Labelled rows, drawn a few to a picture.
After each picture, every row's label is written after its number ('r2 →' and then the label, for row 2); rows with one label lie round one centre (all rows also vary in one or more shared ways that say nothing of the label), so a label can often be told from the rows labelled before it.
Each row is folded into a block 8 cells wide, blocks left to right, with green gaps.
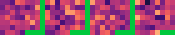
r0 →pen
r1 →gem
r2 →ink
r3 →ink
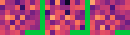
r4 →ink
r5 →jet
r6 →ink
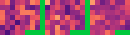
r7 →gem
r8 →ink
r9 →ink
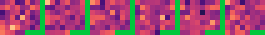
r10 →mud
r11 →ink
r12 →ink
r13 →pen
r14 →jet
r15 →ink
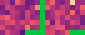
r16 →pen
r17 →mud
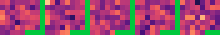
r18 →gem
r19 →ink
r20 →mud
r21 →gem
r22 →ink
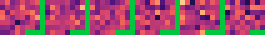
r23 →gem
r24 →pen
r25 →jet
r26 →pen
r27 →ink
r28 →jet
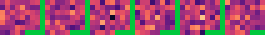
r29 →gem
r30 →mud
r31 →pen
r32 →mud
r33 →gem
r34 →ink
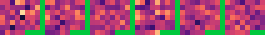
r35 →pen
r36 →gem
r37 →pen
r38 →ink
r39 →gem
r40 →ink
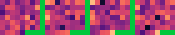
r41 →pen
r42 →ink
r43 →ink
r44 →jet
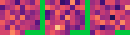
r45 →ink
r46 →mud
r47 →pen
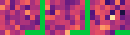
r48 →mud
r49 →jet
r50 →mud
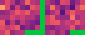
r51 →mud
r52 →pen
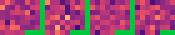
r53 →mud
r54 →ink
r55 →jet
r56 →gem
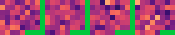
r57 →mud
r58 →gem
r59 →pen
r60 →ink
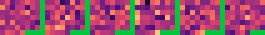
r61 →mud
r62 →mud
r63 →pen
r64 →ink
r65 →jet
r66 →gem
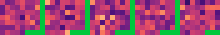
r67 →pen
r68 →ink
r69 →ink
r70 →mud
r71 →jet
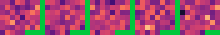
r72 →pen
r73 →gem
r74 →jet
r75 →mud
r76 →pen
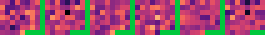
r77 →jet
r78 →jet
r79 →jet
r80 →gem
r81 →ink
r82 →jet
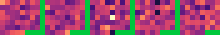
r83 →ink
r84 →jet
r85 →gem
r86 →jet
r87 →pen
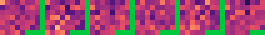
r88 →ink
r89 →ink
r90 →jet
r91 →mud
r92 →mud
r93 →jet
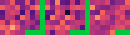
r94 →mud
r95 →jet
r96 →jet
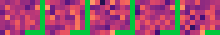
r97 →pen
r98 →jet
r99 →ink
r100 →pen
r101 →jet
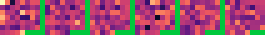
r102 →ink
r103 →pen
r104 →mud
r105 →pen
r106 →gem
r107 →mud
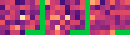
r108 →gem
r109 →ink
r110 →ink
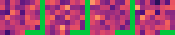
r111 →jet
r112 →gem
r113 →ink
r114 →jet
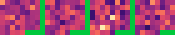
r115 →ink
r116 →gem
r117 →mud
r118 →pen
